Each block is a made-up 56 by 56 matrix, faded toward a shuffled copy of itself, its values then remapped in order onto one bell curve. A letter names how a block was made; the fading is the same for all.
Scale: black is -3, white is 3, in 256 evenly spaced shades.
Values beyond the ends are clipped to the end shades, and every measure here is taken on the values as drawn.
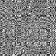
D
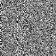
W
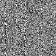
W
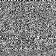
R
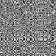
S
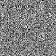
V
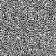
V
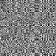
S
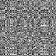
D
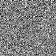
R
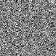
V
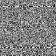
R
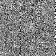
W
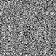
V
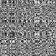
D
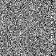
W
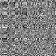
D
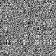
V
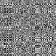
S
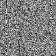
W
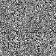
W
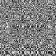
D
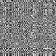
S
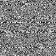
R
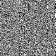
W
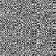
D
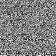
R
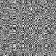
S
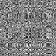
D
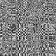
S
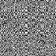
D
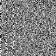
W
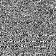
R
